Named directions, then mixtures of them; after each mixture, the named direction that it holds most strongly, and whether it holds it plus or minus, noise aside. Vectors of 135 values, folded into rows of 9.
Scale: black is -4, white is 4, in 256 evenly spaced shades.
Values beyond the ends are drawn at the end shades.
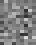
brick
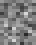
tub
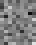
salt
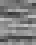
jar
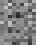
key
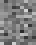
brick, minus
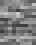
jar, minus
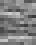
jar, minus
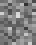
key, minus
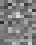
key, minus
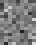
salt, plus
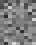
salt, plus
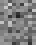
key, plus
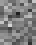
key, plus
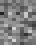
tub, plus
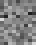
salt, plus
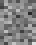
salt, plus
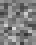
tub, plus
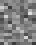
salt, minus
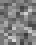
tub, plus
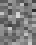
key, minus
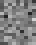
salt, plus
